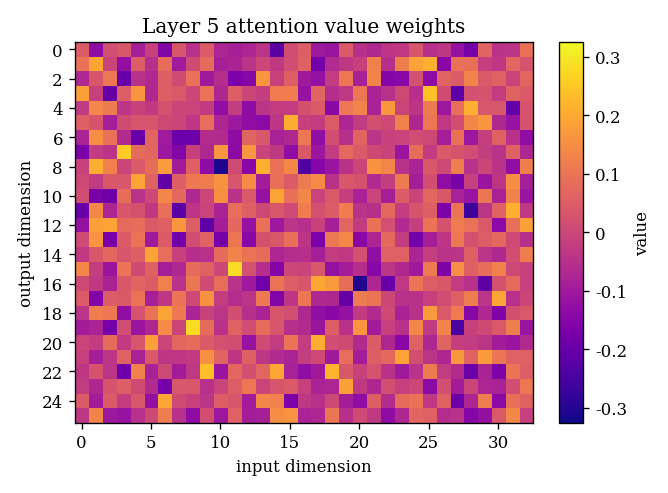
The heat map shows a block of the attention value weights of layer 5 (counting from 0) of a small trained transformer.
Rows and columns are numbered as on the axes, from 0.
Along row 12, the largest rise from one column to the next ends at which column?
1
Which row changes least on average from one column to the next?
14
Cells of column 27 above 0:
14
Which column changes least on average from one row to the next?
11
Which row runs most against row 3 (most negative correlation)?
6
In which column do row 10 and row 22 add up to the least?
28
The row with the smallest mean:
0
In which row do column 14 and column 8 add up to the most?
19
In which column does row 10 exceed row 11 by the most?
7
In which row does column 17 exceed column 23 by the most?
20
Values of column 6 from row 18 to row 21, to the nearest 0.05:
0.2 0.15 0 -0.05
